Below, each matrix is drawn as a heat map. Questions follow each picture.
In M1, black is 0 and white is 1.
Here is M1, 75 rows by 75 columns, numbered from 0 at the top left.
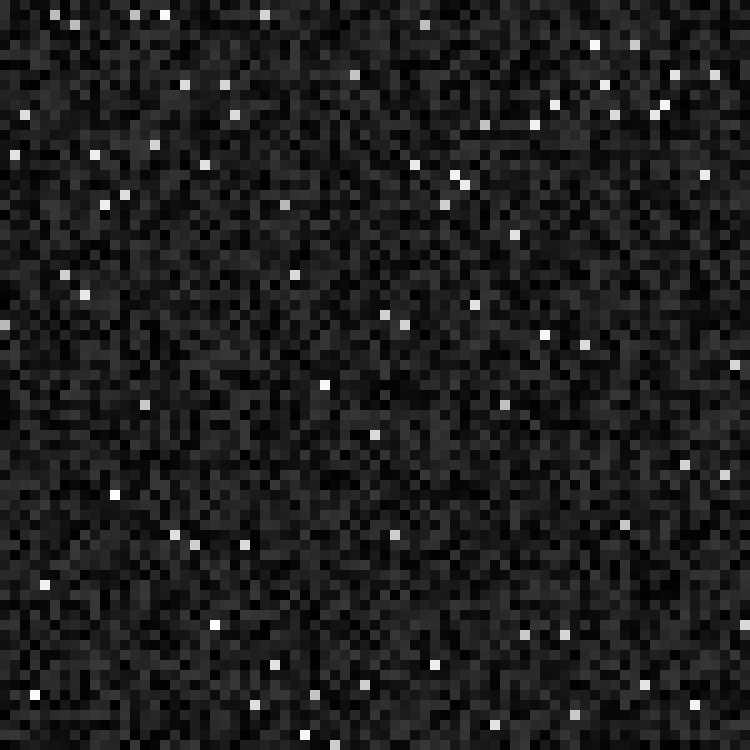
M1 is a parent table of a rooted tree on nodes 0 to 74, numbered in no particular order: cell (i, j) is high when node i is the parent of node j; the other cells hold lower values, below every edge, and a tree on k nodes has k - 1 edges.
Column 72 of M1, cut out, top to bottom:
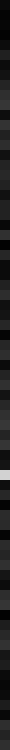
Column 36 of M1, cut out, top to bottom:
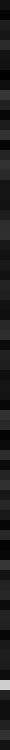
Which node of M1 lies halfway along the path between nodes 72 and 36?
30
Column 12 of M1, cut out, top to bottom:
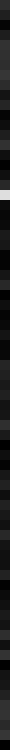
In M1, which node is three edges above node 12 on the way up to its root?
33
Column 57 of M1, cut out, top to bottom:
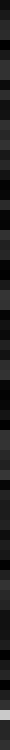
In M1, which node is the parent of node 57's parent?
7
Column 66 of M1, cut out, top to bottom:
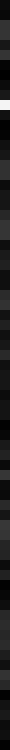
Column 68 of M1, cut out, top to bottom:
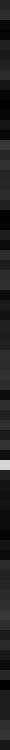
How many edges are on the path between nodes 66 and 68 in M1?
6
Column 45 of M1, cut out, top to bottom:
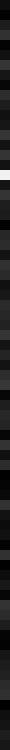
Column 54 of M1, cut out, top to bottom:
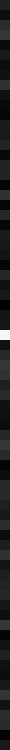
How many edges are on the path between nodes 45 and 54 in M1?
5
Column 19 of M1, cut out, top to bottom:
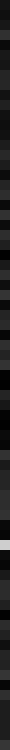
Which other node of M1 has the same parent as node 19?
24
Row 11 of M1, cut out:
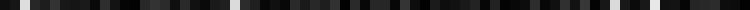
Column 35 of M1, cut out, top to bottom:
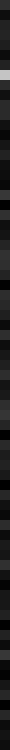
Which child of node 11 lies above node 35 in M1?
2
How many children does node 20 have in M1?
3
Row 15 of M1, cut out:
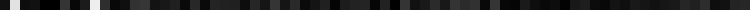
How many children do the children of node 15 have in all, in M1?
4
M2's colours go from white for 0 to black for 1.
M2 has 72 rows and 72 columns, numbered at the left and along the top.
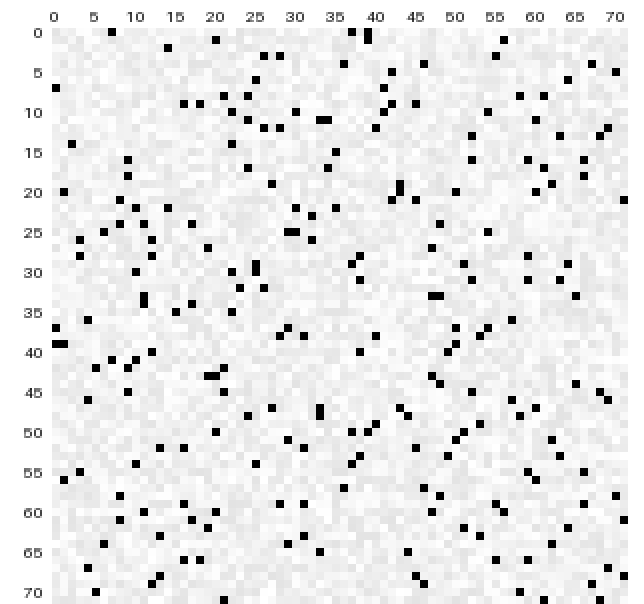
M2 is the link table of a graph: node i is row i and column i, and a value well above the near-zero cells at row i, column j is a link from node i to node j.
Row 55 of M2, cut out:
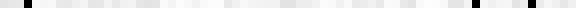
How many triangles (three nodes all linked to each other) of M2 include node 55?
1
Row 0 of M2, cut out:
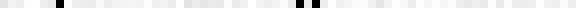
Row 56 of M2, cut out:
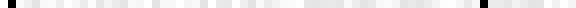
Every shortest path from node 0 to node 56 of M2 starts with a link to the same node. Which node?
node 39
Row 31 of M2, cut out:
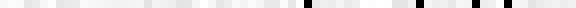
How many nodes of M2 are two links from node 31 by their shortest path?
8
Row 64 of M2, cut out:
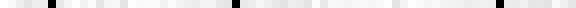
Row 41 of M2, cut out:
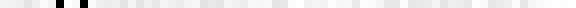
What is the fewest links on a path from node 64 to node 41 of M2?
5
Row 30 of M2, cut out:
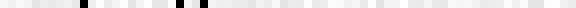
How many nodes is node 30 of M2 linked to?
3
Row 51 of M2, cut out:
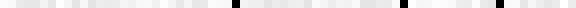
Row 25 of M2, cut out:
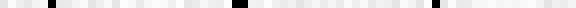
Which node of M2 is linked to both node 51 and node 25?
node 29
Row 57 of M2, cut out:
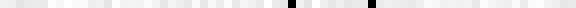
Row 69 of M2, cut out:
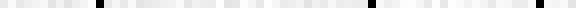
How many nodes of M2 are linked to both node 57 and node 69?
1
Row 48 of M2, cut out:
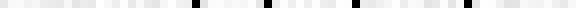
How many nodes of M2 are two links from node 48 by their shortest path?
6
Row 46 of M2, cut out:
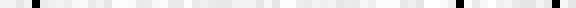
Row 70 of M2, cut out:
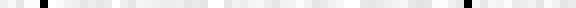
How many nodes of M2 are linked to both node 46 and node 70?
0
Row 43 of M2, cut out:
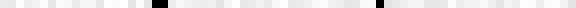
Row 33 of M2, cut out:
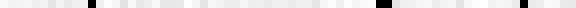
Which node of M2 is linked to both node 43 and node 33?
node 47
